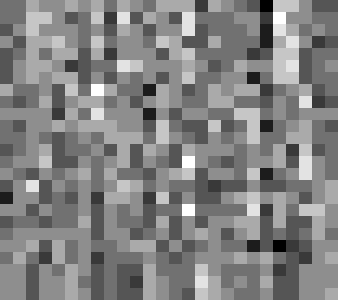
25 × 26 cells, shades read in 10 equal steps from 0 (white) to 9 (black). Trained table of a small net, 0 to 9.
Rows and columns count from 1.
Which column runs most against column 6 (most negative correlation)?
10
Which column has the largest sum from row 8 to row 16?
21
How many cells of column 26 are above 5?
4
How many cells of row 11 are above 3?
18
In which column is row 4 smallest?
23
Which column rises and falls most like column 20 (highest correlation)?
9
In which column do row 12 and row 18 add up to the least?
20
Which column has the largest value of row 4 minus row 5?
15
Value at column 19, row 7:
4
